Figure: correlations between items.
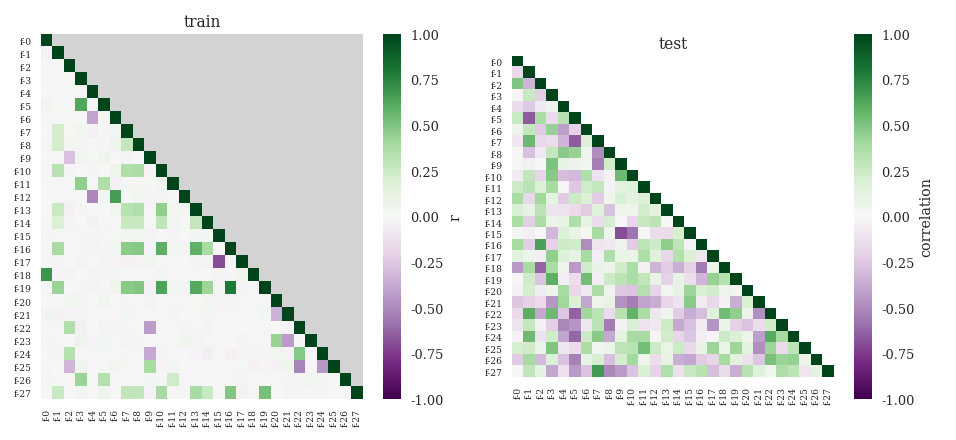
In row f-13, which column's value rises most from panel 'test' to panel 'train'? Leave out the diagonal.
f-19
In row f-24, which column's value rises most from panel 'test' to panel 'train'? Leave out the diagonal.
f-5
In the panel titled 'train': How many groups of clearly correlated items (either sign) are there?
7
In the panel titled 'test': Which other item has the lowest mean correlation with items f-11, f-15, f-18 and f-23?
f-5
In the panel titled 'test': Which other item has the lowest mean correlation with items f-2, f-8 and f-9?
f-7
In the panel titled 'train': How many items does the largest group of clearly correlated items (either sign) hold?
9
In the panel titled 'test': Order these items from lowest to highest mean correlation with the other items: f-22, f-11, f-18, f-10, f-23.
f-23, f-18, f-10, f-22, f-11
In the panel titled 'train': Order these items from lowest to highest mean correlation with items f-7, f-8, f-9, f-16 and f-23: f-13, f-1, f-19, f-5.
f-5, f-1, f-13, f-19
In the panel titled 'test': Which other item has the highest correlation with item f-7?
f-27
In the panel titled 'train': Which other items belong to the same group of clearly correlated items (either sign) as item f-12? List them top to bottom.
f-4, f-6
